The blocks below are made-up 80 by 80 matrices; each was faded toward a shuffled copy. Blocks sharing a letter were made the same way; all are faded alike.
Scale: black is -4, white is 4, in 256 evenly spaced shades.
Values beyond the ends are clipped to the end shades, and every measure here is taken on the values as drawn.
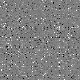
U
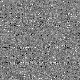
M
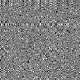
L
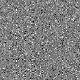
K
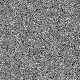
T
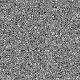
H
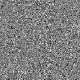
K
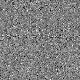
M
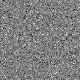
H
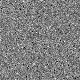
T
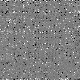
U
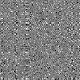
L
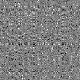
L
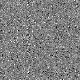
K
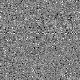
H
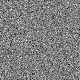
T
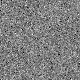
T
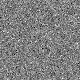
T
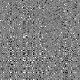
L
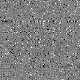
U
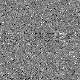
M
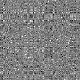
L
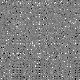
U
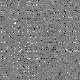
U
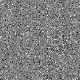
K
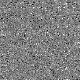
M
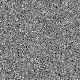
T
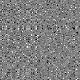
L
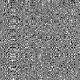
L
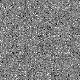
H
